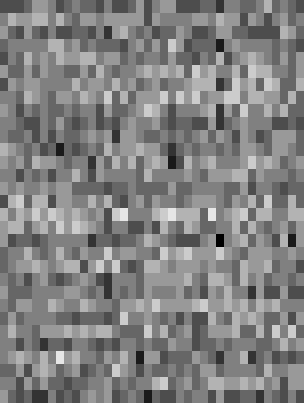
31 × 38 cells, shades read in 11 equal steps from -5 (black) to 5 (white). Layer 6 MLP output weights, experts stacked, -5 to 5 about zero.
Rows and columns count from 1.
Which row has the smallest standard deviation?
15
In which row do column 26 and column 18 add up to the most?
24
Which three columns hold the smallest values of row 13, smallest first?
22, 12, 23
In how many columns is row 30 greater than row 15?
21
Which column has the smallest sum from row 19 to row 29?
18
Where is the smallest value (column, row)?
28, 19
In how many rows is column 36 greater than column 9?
11
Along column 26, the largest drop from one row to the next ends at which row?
25
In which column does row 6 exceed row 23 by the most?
32
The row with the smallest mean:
31
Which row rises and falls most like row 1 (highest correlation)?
4
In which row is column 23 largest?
8
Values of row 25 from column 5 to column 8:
0 0 0 -1
